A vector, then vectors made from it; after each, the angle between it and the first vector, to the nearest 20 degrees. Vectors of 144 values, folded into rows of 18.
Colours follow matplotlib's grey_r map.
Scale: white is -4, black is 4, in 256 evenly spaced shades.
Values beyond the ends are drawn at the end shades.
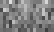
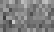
40 degrees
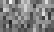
20 degrees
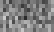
140 degrees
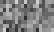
100 degrees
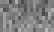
160 degrees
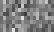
80 degrees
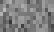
60 degrees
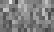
20 degrees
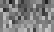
160 degrees
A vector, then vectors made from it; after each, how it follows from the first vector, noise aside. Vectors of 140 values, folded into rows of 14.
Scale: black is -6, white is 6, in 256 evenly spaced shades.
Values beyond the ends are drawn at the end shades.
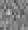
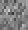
sign-scrambled.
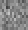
sign-scrambled.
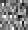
reversed, negated, scaled up.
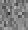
sign-scrambled.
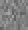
shrunk.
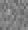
shrunk.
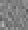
wrapped around, shrunk.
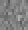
reversed, shrunk.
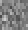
wrapped around.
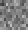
wrapped around, negated.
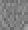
wrapped around, shrunk.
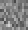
wrapped around.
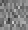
wrapped around, negated.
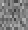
wrapped around, negated.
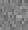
reversed, shrunk.
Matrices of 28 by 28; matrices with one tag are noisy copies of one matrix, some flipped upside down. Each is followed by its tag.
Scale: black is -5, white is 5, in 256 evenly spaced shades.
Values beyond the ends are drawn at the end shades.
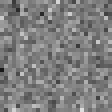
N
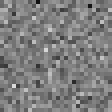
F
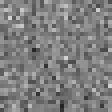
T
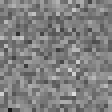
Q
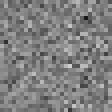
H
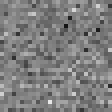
Q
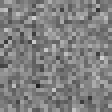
F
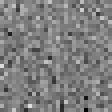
T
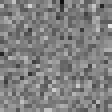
T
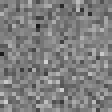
F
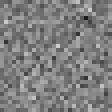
H
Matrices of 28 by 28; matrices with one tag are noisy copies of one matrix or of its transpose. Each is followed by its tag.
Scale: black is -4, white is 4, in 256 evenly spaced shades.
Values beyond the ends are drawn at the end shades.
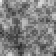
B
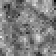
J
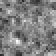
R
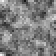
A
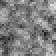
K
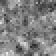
K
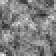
A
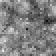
B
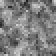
A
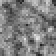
J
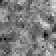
K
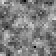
A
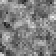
A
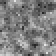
K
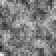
A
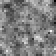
J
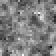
R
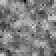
A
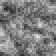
J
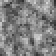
J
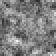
R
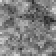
B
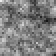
B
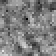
K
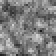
J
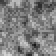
K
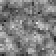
J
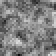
R
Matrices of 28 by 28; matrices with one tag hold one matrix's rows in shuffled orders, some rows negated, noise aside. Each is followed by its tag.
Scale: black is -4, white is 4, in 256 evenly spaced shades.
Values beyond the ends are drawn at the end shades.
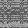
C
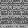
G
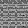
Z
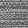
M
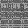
G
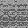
Z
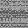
M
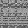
Z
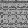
Z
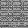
G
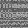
M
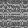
C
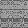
G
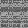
G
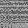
M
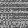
M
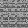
Z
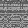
C
